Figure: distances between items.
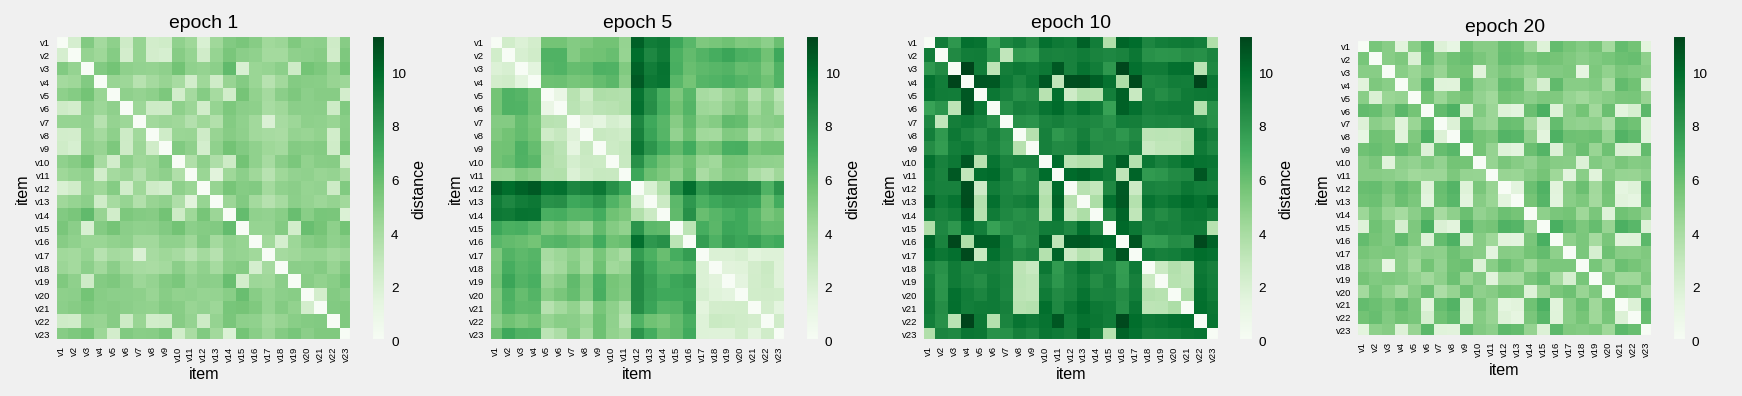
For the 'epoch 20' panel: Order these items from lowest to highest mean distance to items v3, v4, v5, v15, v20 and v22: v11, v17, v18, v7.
v7, v18, v11, v17
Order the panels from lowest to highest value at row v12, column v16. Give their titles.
epoch 20, epoch 1, epoch 5, epoch 10
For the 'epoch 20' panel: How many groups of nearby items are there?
6
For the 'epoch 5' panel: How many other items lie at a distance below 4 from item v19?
6
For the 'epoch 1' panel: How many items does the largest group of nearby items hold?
7
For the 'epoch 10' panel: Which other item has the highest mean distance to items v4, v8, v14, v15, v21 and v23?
v22
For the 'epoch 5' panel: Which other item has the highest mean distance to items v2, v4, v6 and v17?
v12
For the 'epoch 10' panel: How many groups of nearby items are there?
6
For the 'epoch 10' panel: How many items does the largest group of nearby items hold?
6
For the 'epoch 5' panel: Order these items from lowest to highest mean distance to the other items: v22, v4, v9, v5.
v22, v5, v9, v4
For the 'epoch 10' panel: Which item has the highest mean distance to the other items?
v4
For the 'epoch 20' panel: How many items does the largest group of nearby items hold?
7
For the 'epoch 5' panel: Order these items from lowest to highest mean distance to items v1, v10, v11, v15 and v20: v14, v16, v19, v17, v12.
v17, v19, v16, v14, v12
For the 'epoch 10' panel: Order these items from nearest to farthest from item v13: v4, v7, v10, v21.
v10, v7, v21, v4
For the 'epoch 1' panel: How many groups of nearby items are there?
7
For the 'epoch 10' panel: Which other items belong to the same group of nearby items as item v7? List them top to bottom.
v2
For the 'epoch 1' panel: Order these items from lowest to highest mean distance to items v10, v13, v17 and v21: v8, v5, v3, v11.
v11, v5, v8, v3
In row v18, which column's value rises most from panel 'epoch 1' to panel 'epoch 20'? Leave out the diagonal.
v16
